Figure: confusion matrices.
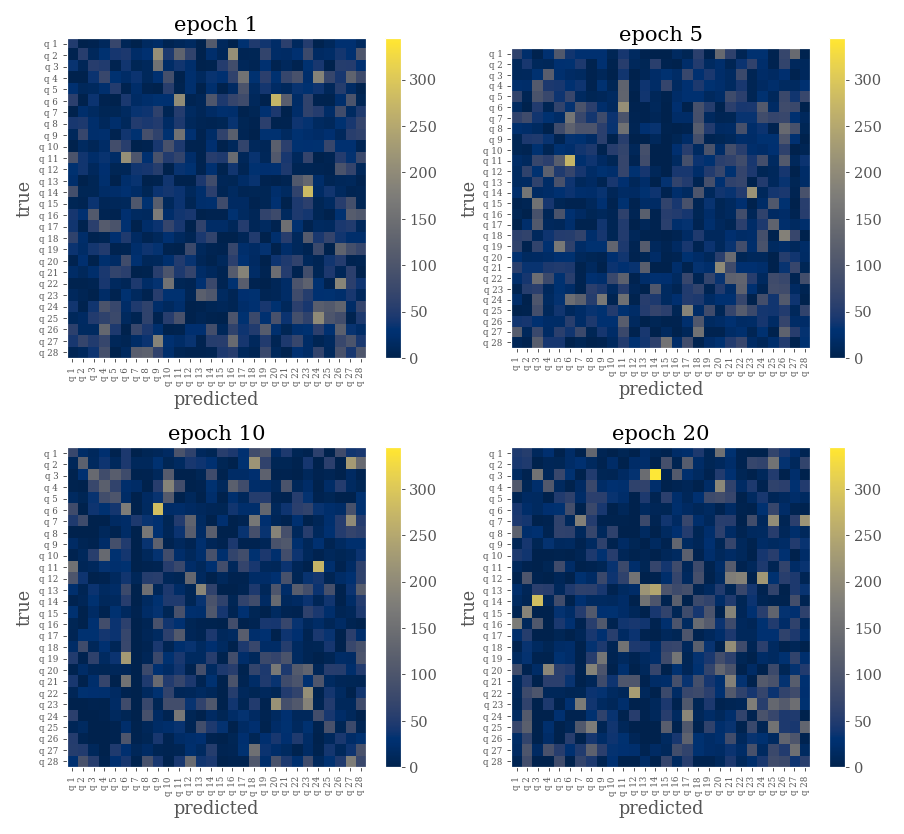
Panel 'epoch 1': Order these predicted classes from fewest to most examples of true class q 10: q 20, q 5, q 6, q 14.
q 14, q 6, q 5, q 20
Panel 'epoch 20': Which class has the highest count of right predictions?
q 13
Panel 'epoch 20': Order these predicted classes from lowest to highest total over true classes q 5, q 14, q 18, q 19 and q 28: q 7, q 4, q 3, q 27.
q 4, q 7, q 27, q 3
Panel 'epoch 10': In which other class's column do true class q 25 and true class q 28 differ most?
q 12
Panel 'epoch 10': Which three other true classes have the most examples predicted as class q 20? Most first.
q 23, q 8, q 14
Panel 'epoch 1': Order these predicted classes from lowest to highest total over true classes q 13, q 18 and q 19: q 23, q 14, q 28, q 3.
q 3, q 28, q 14, q 23
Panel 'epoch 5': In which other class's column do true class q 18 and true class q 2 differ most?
q 26
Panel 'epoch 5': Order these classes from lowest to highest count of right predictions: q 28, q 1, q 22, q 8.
q 28, q 1, q 8, q 22
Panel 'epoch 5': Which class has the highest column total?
q 11
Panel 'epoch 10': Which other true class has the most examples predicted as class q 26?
q 1
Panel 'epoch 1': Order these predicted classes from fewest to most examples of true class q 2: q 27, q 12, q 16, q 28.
q 27, q 12, q 28, q 16
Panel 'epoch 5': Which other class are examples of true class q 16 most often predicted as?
q 13
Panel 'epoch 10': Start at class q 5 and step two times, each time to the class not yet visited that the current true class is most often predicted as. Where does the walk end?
q 4
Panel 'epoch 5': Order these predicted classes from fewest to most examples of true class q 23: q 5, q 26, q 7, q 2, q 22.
q 7, q 5, q 2, q 26, q 22
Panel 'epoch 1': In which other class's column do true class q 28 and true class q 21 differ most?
q 17
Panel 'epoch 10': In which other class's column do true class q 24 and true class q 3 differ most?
q 11
